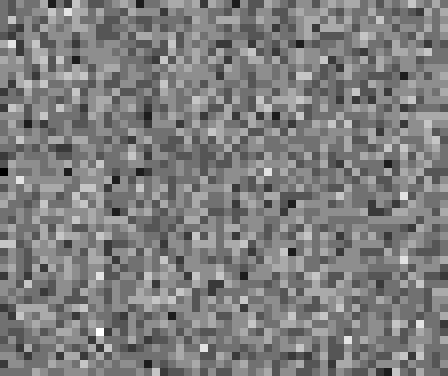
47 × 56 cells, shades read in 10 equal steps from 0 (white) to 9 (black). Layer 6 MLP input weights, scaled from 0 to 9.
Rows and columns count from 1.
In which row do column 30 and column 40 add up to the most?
1
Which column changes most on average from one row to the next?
51
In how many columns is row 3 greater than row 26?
16
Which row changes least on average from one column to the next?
28
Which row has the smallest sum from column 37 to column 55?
41
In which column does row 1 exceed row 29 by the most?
30
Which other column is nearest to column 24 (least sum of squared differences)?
55
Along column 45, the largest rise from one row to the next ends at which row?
13
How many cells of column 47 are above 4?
25
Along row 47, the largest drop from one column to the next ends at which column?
50
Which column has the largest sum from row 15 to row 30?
19
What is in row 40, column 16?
7
